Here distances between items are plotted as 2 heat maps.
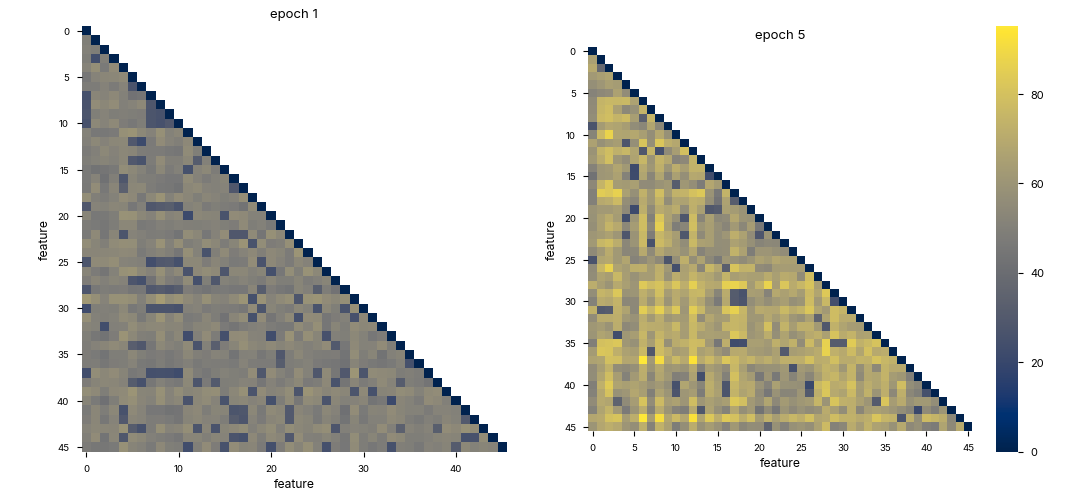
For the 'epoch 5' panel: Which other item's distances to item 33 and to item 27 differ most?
28
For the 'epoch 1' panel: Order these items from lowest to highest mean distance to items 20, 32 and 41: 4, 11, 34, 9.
11, 4, 9, 34
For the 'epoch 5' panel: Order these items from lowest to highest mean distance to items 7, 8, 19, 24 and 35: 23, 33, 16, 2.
23, 16, 33, 2
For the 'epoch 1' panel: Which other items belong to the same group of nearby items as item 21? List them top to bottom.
35, 36
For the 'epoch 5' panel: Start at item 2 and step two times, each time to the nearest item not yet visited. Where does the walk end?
1
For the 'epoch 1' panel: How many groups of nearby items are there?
9
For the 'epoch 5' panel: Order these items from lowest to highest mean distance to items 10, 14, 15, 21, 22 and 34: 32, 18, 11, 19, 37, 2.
19, 11, 18, 32, 2, 37
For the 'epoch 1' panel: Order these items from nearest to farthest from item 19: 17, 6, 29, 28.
28, 17, 6, 29
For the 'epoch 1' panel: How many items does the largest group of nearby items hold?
10
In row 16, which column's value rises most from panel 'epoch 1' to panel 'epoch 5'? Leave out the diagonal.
44
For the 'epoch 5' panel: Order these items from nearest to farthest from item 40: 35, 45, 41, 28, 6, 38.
41, 45, 38, 6, 35, 28
